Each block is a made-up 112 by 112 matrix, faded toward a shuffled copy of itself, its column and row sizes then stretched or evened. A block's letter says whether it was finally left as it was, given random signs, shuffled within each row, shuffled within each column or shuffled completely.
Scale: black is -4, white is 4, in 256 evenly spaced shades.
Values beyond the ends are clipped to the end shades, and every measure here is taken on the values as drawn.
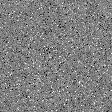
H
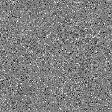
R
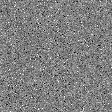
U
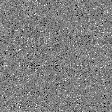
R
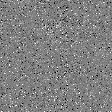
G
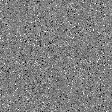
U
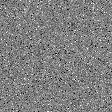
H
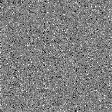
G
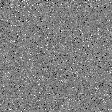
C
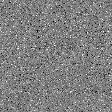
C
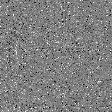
G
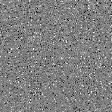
R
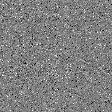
G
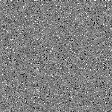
R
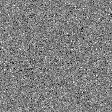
C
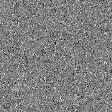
U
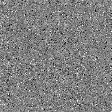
G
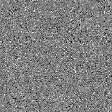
R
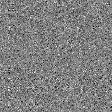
R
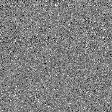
G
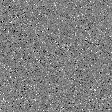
H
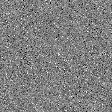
U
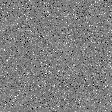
C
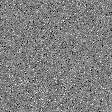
H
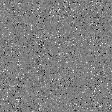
G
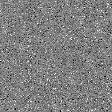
R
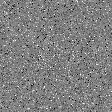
H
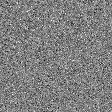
H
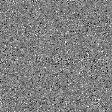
G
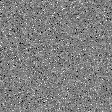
H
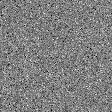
H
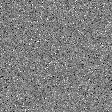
H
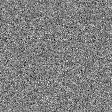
C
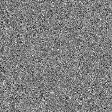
G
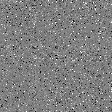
G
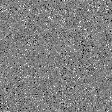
G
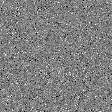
C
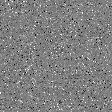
C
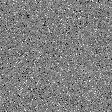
H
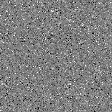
R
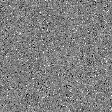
U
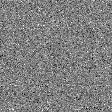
C
